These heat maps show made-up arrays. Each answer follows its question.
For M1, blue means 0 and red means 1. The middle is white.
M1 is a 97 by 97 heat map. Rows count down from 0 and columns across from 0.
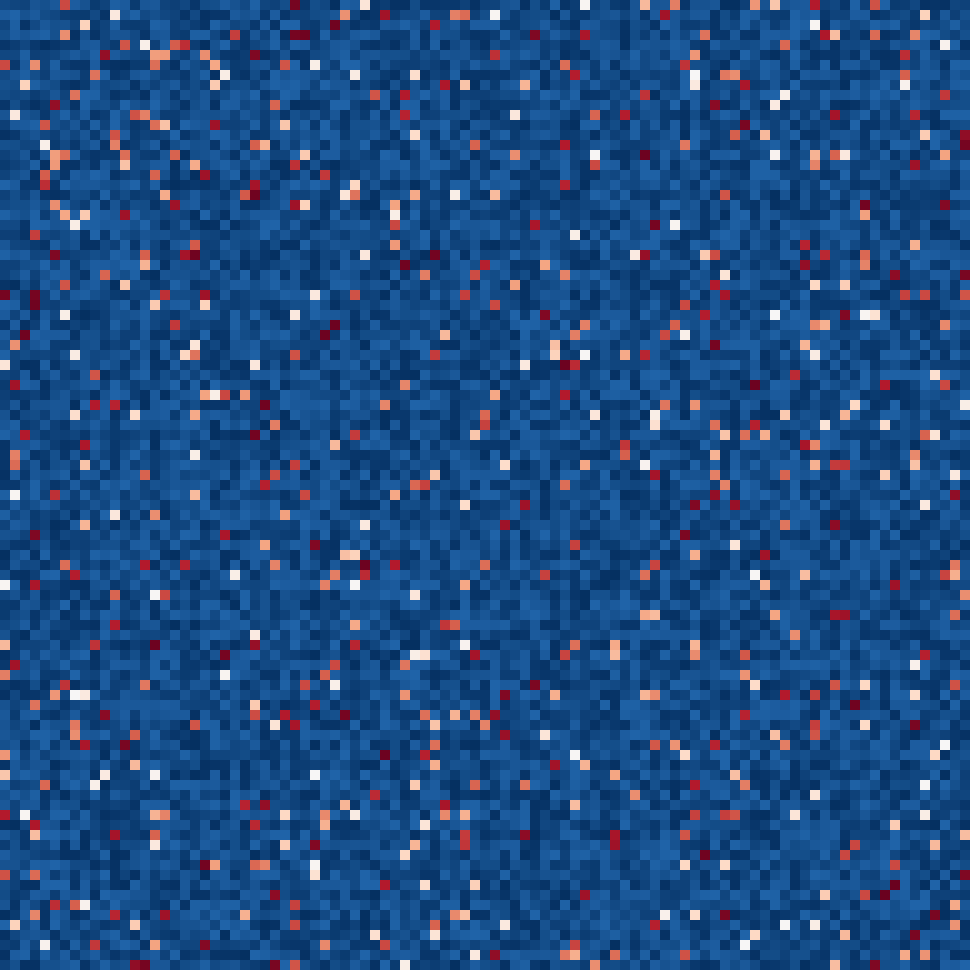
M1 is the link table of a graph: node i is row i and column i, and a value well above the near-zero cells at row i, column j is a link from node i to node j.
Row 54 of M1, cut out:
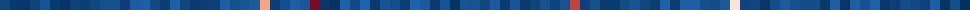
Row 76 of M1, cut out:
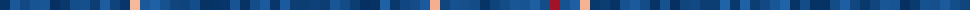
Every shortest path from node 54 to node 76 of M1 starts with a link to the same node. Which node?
node 73
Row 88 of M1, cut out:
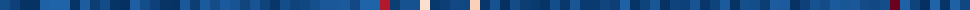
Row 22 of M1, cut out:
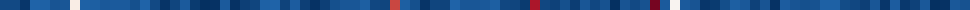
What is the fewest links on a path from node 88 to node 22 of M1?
3
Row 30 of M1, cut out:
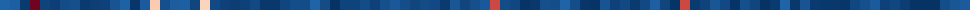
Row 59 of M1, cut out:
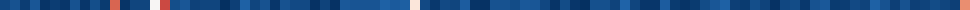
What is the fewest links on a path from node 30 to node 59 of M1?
2
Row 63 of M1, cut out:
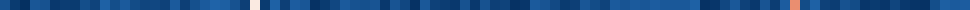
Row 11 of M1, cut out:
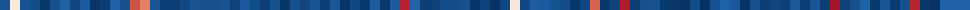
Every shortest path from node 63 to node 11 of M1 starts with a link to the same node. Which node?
node 25
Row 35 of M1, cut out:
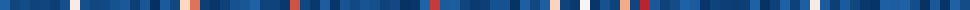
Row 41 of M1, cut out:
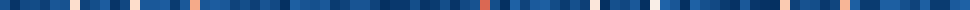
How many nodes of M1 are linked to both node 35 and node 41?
2
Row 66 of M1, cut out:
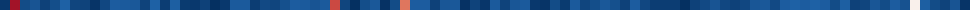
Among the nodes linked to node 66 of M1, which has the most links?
node 91
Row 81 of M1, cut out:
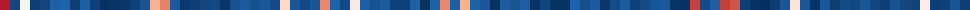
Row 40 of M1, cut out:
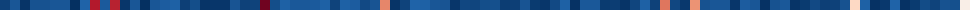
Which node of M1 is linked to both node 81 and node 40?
node 69
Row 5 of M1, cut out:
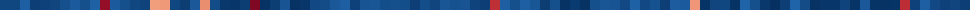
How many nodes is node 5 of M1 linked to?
8
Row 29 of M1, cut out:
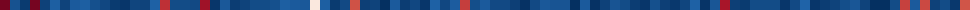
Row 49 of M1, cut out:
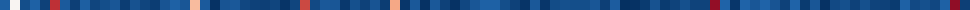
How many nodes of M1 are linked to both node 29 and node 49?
0
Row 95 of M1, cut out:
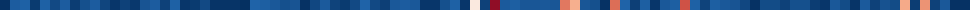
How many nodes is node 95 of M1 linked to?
8
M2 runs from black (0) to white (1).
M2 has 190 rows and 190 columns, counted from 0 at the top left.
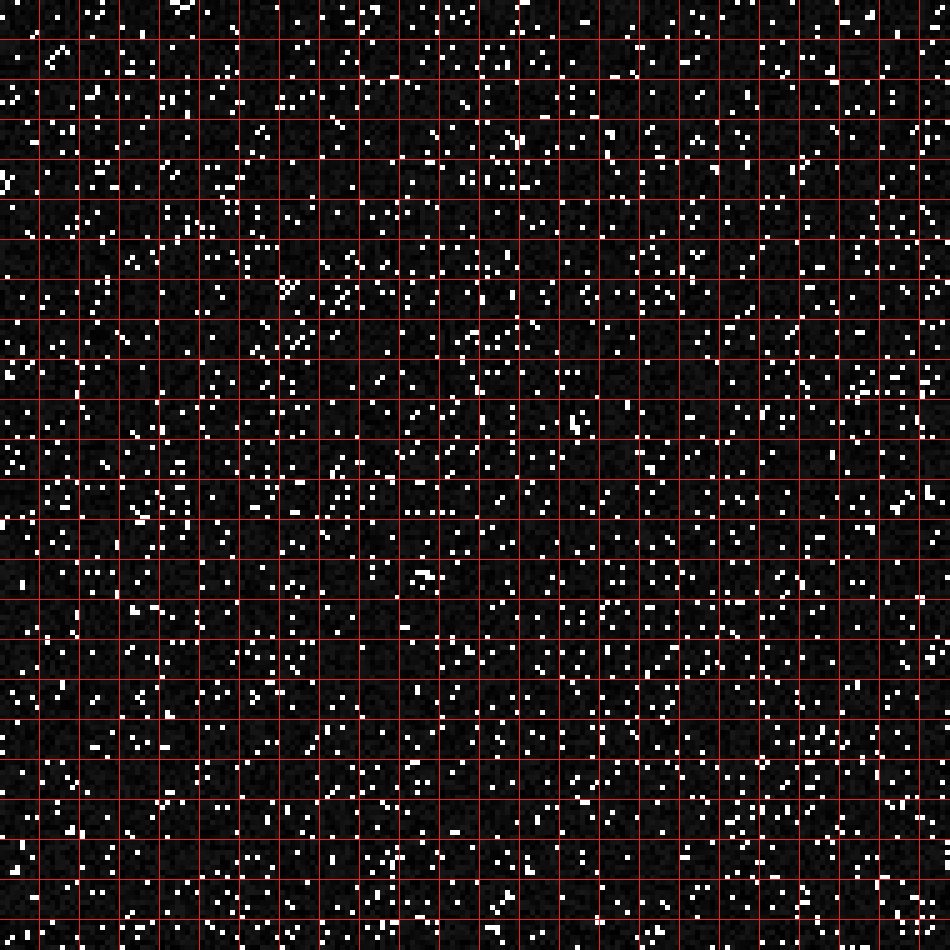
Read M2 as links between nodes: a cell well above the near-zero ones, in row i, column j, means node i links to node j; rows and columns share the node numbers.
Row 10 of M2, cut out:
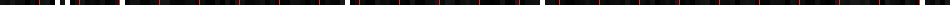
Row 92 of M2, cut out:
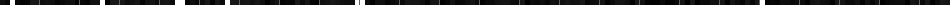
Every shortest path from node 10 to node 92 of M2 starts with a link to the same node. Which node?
node 13
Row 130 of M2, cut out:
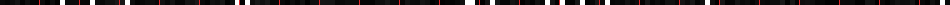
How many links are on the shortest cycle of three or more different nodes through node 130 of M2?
3
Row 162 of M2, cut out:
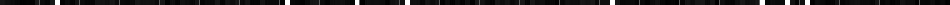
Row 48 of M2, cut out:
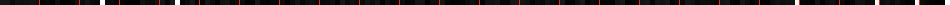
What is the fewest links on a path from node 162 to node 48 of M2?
4
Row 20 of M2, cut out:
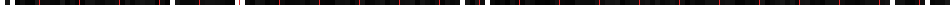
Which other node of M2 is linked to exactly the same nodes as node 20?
node 35
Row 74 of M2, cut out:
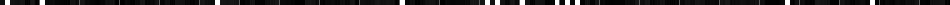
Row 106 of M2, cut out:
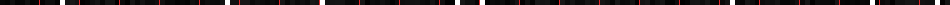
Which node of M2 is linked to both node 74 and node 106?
node 174
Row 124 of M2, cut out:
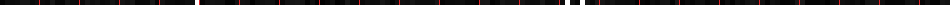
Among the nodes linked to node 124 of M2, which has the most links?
node 116
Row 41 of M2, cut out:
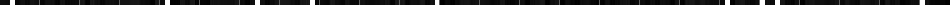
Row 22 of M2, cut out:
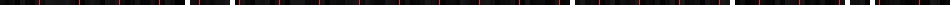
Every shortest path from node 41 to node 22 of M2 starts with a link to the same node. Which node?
node 2
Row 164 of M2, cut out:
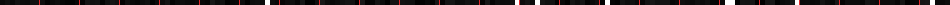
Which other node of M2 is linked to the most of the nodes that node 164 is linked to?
node 65
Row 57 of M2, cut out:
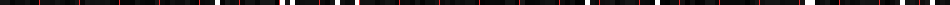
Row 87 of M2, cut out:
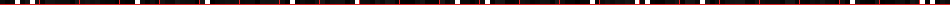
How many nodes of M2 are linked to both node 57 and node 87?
3
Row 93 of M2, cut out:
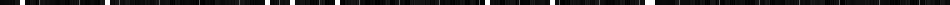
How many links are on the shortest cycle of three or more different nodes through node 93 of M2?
3
